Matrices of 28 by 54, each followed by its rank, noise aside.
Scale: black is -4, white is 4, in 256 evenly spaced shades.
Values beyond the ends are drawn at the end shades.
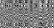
three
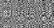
four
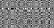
three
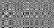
two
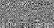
five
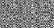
five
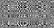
two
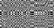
one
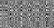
two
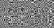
five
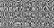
five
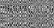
two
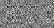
five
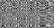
four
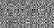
three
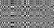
two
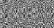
four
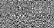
five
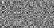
four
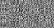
four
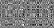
four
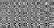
two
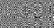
four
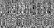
four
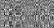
three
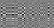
one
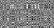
three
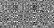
five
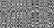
three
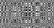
two
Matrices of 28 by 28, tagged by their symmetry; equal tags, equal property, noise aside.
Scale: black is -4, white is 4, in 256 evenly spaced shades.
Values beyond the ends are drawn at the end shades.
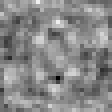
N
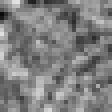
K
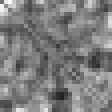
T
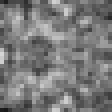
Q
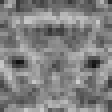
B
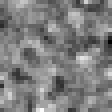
K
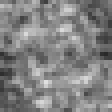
N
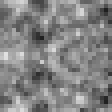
Q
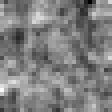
K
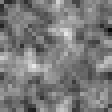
T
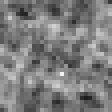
N
